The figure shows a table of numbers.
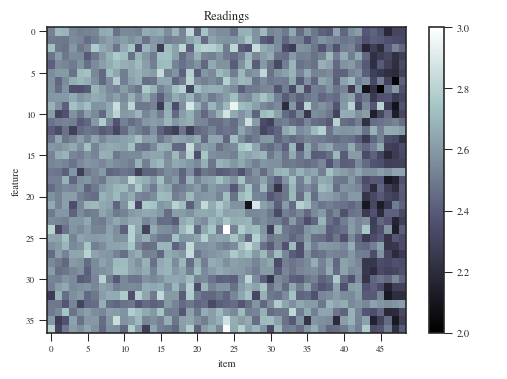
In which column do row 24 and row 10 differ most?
30
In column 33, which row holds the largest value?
34
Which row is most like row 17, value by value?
33
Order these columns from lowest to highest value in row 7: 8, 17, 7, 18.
8, 7, 17, 18
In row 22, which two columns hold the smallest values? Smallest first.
45, 43
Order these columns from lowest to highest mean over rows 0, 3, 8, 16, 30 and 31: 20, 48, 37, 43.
48, 43, 37, 20
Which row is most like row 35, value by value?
10
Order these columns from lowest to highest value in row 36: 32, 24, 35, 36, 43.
32, 35, 36, 43, 24
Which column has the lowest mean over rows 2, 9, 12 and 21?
43
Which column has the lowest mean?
47
